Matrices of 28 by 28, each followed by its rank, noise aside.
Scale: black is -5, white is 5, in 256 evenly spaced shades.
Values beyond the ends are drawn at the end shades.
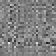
four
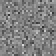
eight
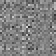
four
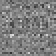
four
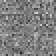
eight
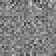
eight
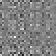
three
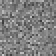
eight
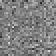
six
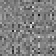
four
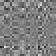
three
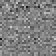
six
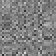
four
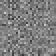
six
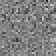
six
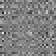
three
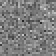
eight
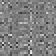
four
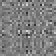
three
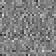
eight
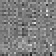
four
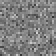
eight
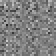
four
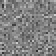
six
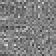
six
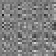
three
